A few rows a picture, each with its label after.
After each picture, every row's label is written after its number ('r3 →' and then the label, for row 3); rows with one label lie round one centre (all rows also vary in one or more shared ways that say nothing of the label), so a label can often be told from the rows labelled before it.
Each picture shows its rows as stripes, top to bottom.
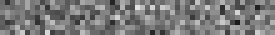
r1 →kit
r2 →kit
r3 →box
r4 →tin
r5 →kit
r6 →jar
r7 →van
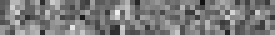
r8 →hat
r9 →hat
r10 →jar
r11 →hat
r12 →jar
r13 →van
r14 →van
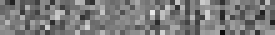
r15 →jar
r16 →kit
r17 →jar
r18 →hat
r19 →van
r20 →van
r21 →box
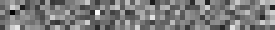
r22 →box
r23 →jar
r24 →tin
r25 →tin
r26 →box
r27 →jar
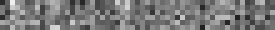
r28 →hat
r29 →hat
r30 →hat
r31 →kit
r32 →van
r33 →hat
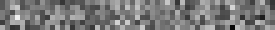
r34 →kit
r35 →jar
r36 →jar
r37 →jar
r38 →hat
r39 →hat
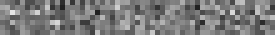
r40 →hat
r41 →van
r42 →van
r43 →box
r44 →hat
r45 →hat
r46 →tin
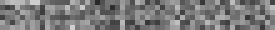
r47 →van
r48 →jar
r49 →tin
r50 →kit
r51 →van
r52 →van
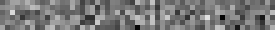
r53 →tin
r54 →van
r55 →box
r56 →jar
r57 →tin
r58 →van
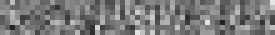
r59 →box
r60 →box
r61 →box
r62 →jar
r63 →jar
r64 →tin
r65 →tin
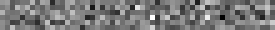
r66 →van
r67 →tin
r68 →van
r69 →jar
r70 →box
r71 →tin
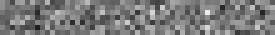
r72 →van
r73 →box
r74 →jar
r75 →tin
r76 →hat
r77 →jar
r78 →kit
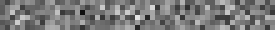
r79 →kit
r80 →jar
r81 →hat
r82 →tin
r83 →jar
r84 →hat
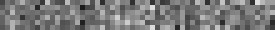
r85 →tin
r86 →tin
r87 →box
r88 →jar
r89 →hat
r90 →kit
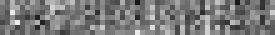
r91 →van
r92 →jar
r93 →box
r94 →jar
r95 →jar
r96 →kit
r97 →kit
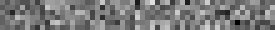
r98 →jar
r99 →hat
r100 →jar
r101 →tin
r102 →kit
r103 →kit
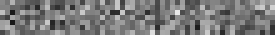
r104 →box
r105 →box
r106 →van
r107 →jar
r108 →van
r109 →van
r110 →jar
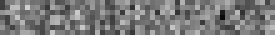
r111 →kit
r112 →kit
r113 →box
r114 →jar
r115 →hat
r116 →box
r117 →tin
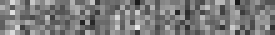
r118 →van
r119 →van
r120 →box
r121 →jar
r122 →tin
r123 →jar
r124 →van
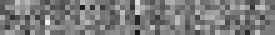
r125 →kit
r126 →tin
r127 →kit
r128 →van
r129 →van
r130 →jar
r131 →van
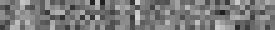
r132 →tin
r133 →hat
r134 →jar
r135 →tin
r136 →kit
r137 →kit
